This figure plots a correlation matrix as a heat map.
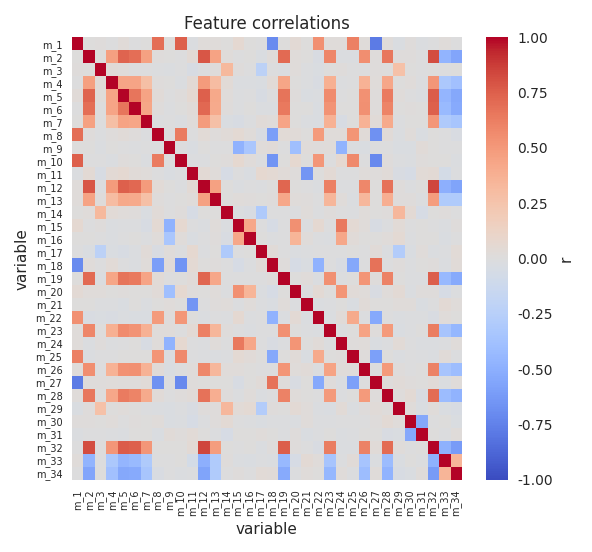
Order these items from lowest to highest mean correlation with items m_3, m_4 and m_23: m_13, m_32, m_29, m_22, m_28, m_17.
m_17, m_22, m_29, m_13, m_28, m_32
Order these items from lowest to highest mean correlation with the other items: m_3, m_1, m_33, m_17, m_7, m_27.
m_33, m_27, m_17, m_3, m_1, m_7
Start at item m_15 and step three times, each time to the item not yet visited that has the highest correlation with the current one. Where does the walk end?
m_16
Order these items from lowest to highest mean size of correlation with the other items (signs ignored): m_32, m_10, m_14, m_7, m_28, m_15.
m_14, m_15, m_10, m_7, m_28, m_32
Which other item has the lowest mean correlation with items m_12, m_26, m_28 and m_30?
m_34
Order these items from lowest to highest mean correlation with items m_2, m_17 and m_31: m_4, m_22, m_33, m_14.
m_33, m_14, m_22, m_4
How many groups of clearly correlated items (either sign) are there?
6
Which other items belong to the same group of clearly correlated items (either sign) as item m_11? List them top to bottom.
m_21
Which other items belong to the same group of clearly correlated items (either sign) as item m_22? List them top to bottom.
m_1, m_8, m_10, m_18, m_25, m_27
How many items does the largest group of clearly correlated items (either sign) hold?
14
